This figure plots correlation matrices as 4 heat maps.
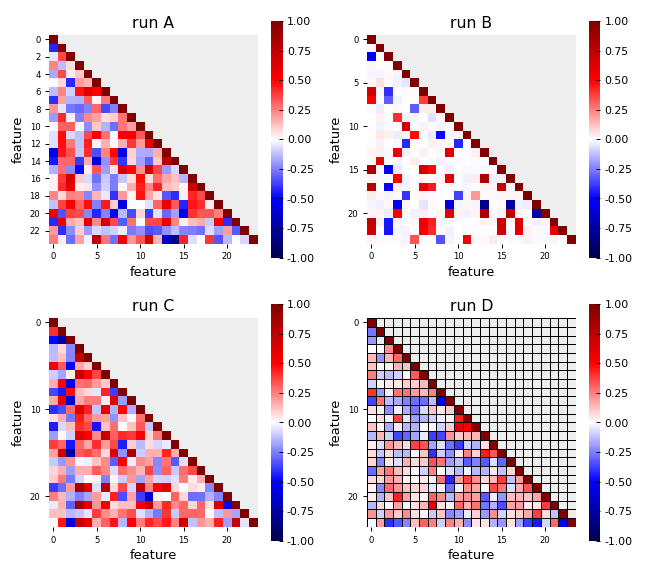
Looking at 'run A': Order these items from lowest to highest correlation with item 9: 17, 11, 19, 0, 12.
0, 19, 17, 12, 11
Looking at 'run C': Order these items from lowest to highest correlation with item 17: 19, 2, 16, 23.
2, 19, 23, 16
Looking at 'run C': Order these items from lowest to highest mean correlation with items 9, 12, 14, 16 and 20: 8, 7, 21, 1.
8, 21, 1, 7
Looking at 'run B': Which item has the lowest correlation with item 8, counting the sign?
11
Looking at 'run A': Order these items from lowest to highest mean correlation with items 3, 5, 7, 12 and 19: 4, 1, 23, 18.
18, 23, 1, 4
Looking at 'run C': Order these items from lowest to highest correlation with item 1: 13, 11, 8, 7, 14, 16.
8, 16, 13, 11, 14, 7
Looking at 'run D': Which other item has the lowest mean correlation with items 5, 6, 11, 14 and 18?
9
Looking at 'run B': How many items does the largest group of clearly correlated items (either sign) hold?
8
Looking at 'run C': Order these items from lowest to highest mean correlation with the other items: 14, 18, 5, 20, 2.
2, 20, 18, 14, 5
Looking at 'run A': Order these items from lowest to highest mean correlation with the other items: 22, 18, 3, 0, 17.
22, 0, 3, 18, 17
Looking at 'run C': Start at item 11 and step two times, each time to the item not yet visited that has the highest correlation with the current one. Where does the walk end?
3
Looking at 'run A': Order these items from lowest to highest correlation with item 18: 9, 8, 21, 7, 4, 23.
7, 4, 21, 9, 8, 23
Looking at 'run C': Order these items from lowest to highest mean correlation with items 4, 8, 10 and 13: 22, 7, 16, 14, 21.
14, 7, 22, 16, 21
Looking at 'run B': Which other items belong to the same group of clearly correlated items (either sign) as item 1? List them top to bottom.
14
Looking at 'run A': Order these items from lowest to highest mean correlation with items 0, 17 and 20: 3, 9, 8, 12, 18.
9, 8, 12, 3, 18
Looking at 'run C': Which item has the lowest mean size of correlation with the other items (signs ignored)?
18
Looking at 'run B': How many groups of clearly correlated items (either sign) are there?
5
